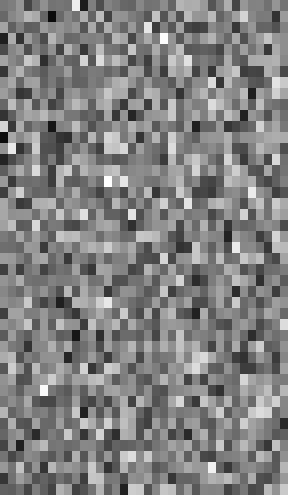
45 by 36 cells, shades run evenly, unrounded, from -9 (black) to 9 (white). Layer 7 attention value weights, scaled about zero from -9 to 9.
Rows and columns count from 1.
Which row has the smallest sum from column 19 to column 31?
12
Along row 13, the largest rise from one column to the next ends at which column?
2
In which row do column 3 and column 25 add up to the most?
16
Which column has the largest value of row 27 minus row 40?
11
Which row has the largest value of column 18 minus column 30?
45
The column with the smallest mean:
7
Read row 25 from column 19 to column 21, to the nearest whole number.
4 1 -2
